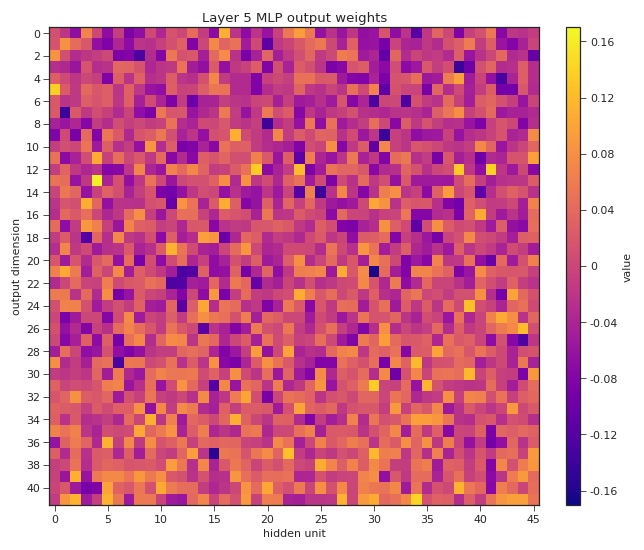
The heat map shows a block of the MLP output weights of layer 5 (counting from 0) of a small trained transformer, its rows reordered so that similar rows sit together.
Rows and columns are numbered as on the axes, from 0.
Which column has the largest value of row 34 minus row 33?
9
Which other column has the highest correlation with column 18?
29
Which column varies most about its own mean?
30
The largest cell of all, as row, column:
13, 4
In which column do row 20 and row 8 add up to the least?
20
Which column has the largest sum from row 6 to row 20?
45
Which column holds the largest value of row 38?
25
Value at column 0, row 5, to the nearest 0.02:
0.14
